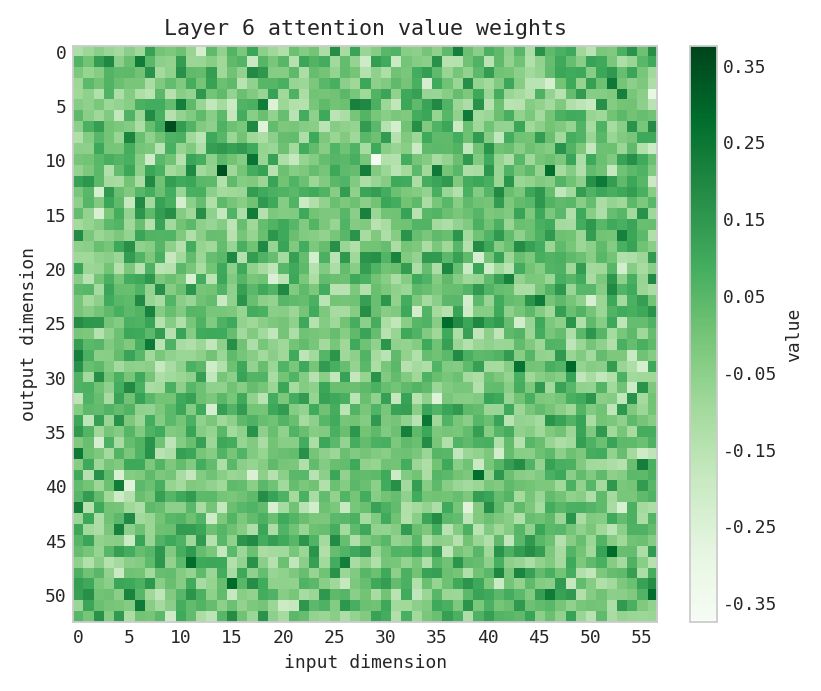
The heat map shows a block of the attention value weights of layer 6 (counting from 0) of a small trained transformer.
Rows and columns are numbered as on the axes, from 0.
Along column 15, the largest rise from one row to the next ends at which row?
49
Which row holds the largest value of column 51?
12
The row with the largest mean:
13
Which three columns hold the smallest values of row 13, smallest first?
2, 47, 37
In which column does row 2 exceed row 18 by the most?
10
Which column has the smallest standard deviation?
3
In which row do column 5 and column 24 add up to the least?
40
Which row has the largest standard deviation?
5
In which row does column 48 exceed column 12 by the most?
0
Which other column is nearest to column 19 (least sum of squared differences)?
1
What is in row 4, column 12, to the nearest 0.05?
0.15
